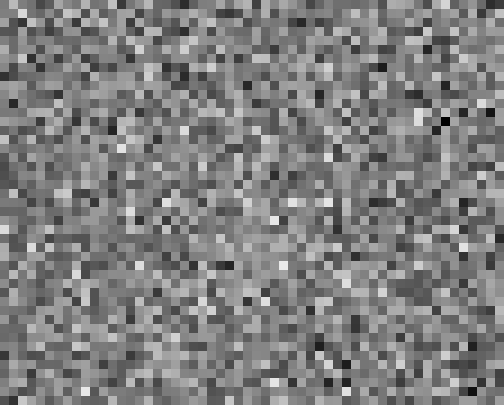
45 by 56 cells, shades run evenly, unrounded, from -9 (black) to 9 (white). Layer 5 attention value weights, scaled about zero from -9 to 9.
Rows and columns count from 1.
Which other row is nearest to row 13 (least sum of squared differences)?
29
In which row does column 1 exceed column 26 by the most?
26
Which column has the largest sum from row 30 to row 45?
23
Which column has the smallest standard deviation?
12
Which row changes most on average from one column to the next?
13
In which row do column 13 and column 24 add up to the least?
15
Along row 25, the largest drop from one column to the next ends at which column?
32
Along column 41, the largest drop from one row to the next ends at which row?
16
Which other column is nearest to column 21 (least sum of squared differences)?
19
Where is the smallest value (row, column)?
14, 50
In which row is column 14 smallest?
1
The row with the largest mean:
28
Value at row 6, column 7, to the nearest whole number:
2
